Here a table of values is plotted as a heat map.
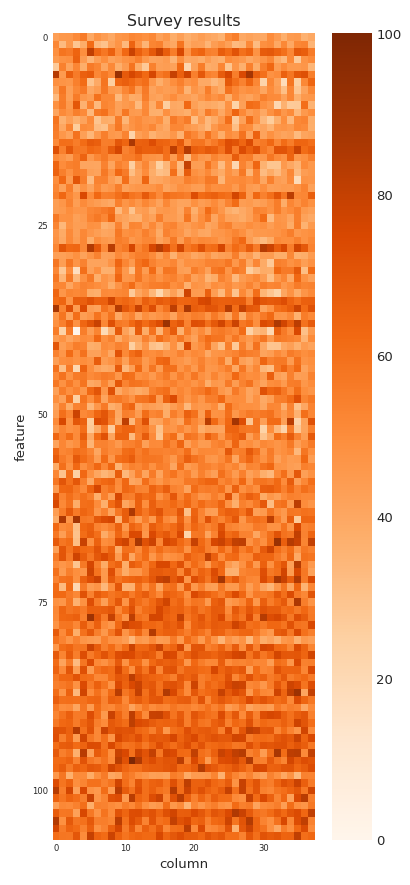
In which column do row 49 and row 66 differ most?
35
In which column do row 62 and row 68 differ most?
31
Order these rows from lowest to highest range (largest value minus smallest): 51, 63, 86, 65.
86, 65, 63, 51
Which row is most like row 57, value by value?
37
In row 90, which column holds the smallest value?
7
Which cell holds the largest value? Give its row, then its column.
96, 11
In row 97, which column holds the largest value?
21
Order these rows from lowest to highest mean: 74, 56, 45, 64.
45, 56, 64, 74
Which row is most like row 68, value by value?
60
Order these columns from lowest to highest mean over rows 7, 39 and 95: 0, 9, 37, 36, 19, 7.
36, 7, 19, 0, 37, 9
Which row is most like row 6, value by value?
52
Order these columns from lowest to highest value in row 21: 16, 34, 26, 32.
16, 32, 26, 34
